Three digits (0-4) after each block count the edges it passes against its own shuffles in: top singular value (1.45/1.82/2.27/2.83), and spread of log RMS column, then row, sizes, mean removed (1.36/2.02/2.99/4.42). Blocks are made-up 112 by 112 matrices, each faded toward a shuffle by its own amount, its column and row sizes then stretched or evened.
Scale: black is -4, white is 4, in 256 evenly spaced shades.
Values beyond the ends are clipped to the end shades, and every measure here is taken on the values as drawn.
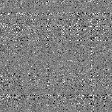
0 2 3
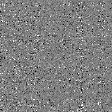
0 2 2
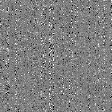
0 3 1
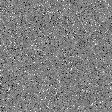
1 0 0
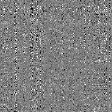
1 3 2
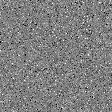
0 0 0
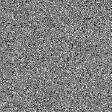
0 2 0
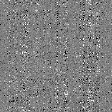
0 3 2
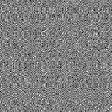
4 1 0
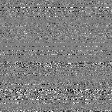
0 0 4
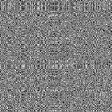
4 2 2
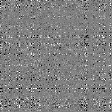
2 3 3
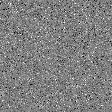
0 0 1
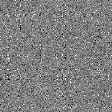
2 2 2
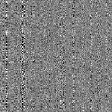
3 3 1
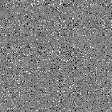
3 1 2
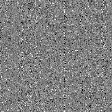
1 2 0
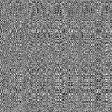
4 3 2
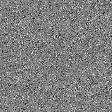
0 1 0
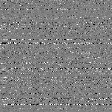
3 0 3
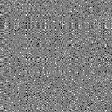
4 2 1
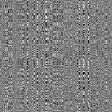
4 4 0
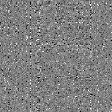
3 2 1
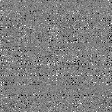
1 2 3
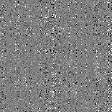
2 3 2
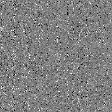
0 2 1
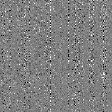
3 3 1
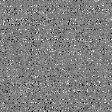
0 1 3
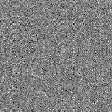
3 1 0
